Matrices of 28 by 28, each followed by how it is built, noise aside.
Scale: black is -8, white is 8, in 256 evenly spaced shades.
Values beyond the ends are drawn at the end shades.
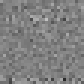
uneven rows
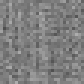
blocks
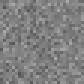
noise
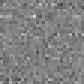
uneven rows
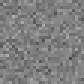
noise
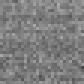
blocks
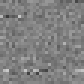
uneven rows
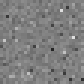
sparse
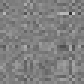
low rank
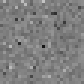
sparse
